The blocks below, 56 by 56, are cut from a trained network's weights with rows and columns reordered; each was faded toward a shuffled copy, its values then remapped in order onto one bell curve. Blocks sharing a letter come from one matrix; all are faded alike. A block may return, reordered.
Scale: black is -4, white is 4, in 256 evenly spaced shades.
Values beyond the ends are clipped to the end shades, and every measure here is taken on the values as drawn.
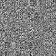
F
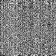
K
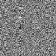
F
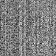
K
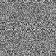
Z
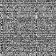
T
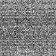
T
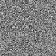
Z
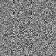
F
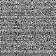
T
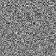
Z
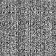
K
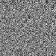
F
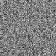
F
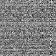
T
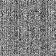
K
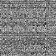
T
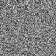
F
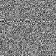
Z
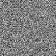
Z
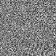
F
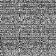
T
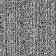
K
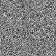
F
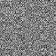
F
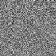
F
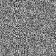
F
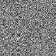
F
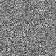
F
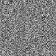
F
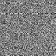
Z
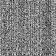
K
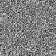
Z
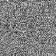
F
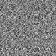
Z
